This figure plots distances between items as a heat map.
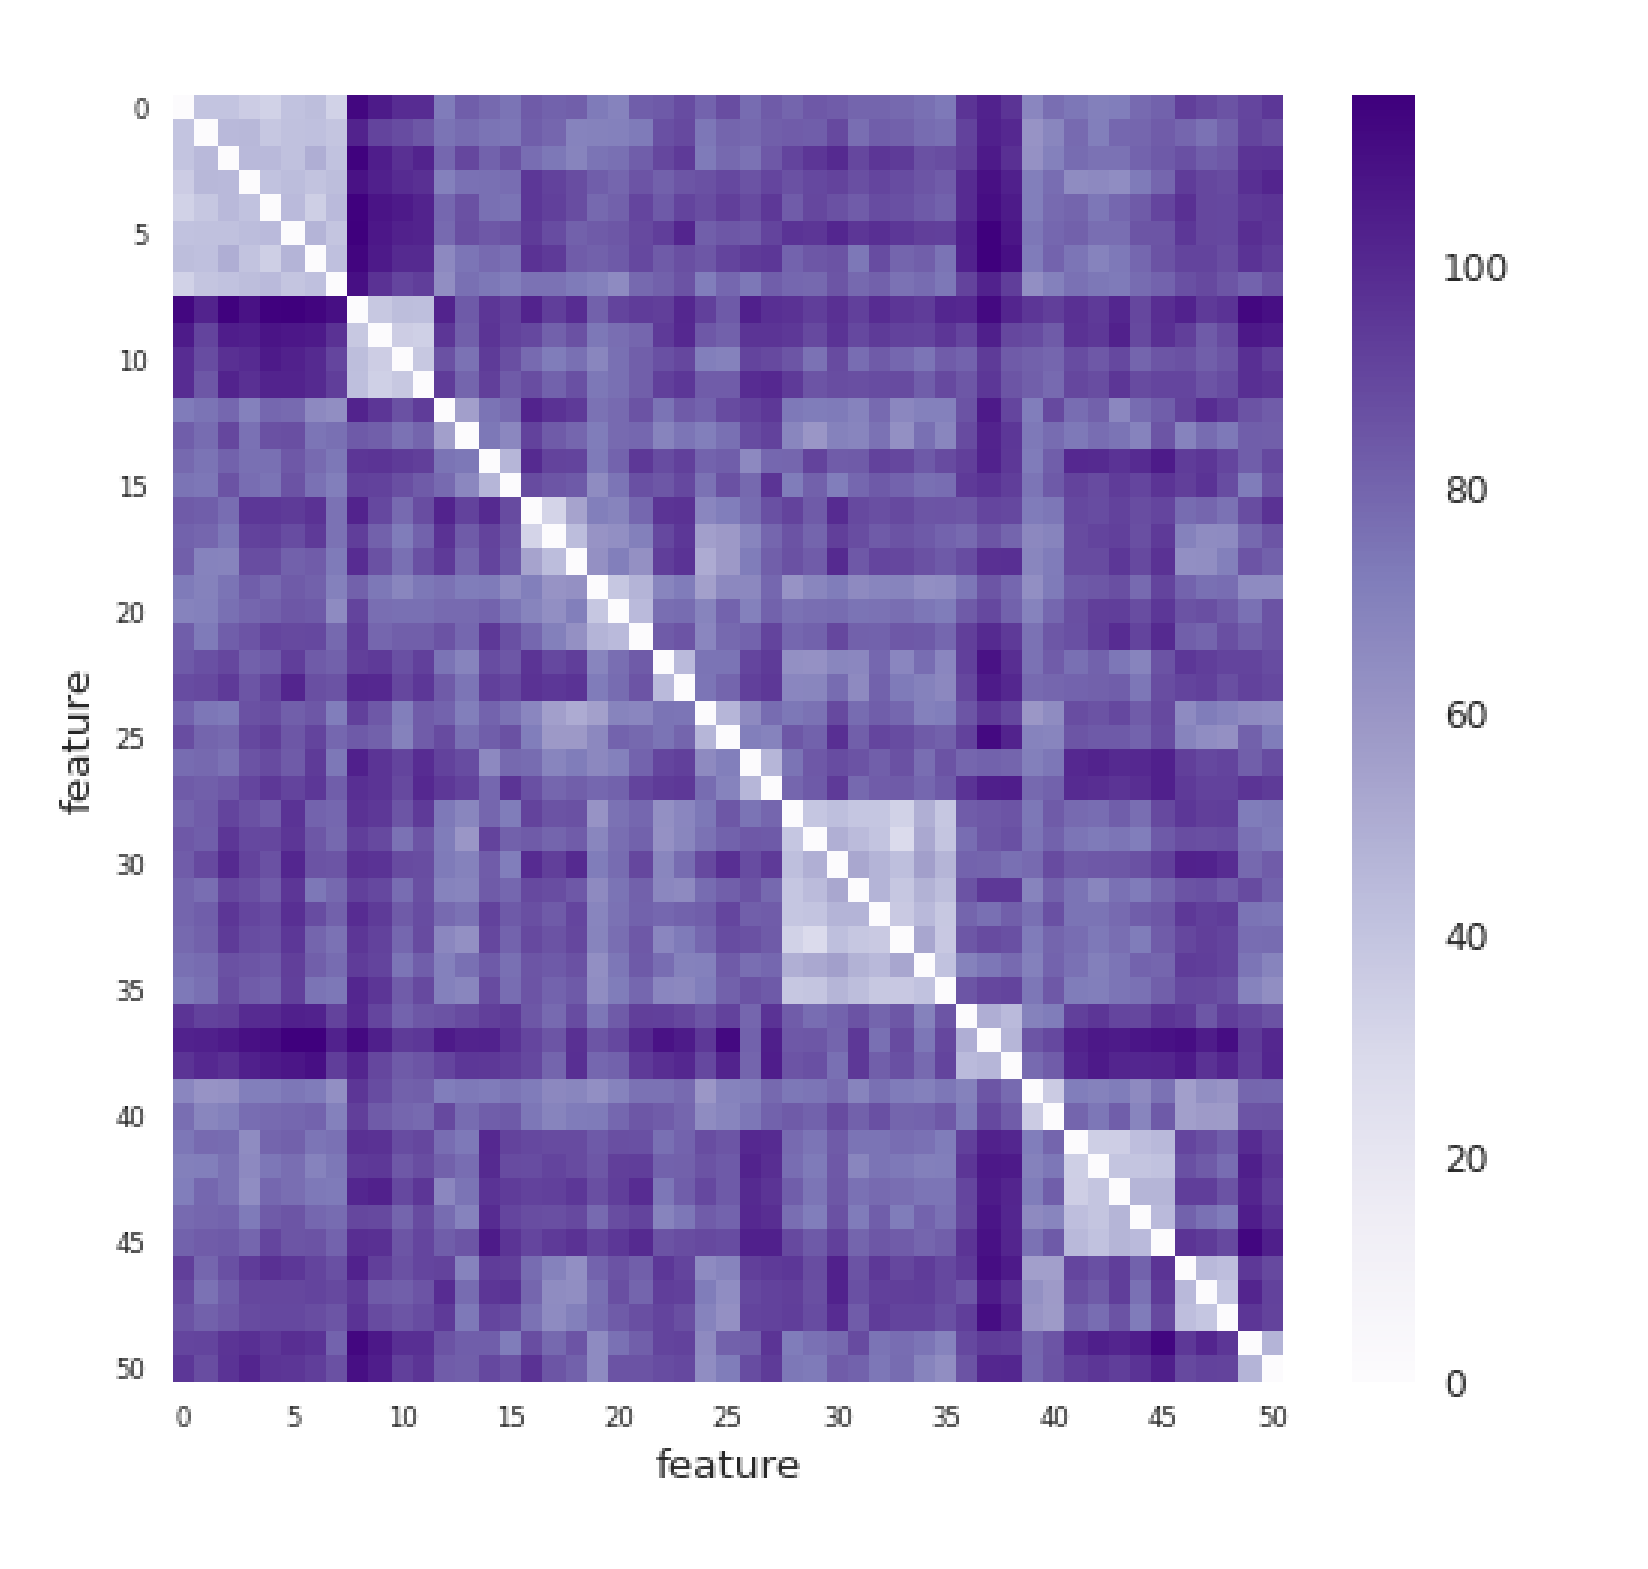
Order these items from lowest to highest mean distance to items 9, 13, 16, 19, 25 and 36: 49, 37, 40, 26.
40, 26, 49, 37
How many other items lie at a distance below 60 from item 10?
3
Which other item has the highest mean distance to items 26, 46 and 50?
8
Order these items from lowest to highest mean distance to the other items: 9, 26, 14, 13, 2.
13, 2, 26, 14, 9
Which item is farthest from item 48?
37
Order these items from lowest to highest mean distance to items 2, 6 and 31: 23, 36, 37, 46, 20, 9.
20, 23, 46, 36, 9, 37
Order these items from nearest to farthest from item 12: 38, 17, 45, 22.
22, 45, 38, 17
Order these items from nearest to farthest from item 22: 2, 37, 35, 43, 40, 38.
35, 43, 40, 2, 38, 37
